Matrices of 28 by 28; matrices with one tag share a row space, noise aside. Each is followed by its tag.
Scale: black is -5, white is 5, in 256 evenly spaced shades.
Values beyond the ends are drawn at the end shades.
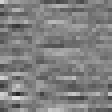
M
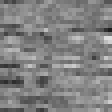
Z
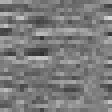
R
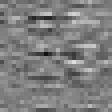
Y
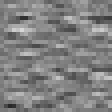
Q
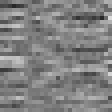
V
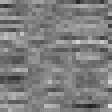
V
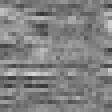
R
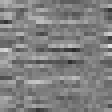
R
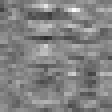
Y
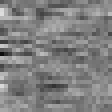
M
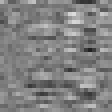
Y
